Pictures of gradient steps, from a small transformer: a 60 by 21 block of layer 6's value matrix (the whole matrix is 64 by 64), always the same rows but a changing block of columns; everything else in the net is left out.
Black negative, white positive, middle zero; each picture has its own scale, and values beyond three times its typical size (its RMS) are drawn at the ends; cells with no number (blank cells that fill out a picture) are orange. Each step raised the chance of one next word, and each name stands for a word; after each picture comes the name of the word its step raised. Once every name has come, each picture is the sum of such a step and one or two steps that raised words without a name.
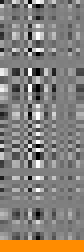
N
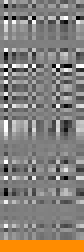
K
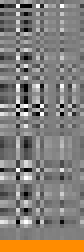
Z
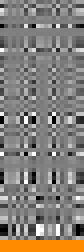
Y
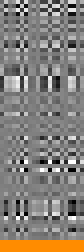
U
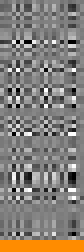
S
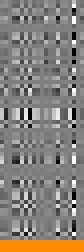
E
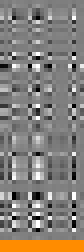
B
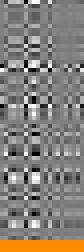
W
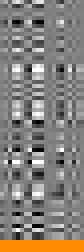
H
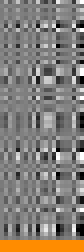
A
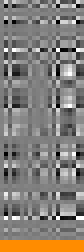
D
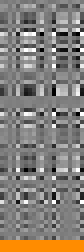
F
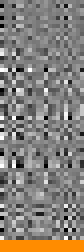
B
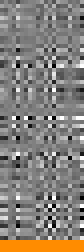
B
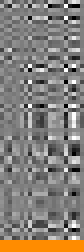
K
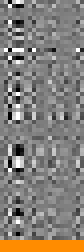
H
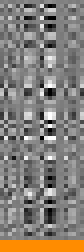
E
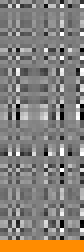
W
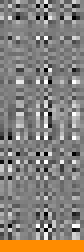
K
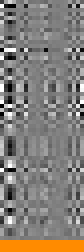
Z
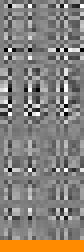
Z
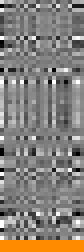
U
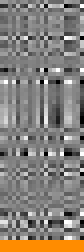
U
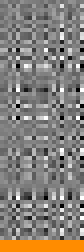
B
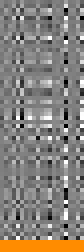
E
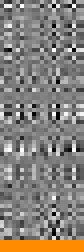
Y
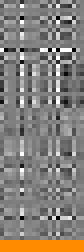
D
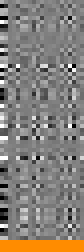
K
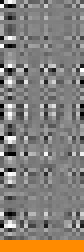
W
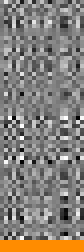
H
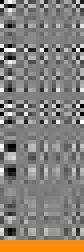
Y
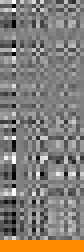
A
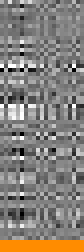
W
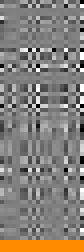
K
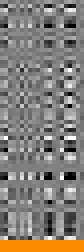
A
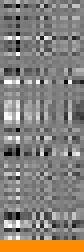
W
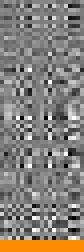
B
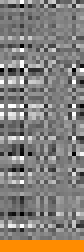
W
